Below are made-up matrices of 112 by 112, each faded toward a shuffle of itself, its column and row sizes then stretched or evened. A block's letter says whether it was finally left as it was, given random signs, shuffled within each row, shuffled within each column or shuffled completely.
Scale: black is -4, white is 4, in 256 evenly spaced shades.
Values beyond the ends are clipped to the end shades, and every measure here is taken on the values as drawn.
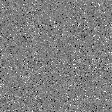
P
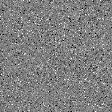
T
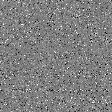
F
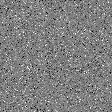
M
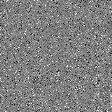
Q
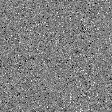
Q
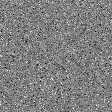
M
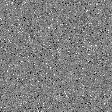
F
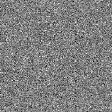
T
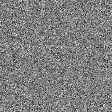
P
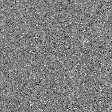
P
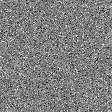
M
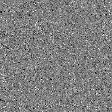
P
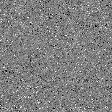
F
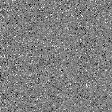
T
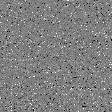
F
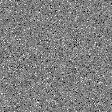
P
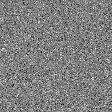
F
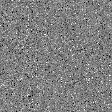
Q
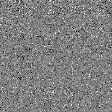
T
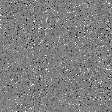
T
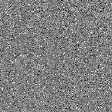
T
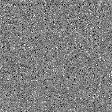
T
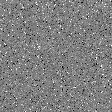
M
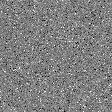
M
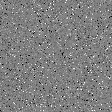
M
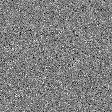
M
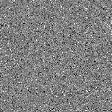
T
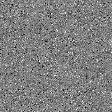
P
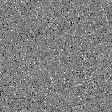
M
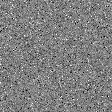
M
